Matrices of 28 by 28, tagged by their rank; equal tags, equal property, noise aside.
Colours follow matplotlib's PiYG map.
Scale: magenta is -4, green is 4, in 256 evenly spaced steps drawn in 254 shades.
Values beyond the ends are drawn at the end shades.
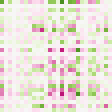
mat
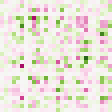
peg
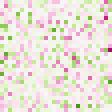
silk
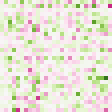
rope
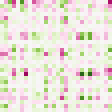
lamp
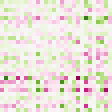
lamp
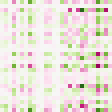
mat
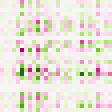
mat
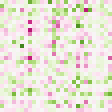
rope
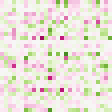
peg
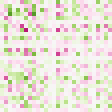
lamp
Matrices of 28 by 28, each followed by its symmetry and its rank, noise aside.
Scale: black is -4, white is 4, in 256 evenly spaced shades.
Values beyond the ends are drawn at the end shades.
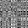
antisymmetric, rank two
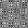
antisymmetric, rank two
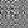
no symmetry, rank three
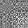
symmetric, rank four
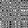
antisymmetric, rank two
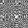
symmetric, rank three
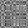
antisymmetric, rank two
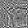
no symmetry, rank three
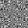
antisymmetric, rank four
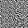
antisymmetric, rank four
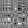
antisymmetric, rank two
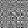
no symmetry, rank three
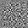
antisymmetric, rank four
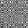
no symmetry, rank three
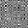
no symmetry, rank three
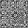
symmetric, rank four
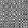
symmetric, rank two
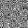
antisymmetric, rank four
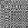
symmetric, rank three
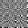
antisymmetric, rank two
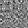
antisymmetric, rank four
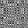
antisymmetric, rank two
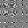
antisymmetric, rank two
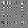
no symmetry, rank two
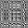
antisymmetric, rank two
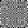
no symmetry, rank three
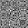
symmetric, rank four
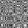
no symmetry, rank three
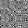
antisymmetric, rank four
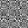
no symmetry, rank three
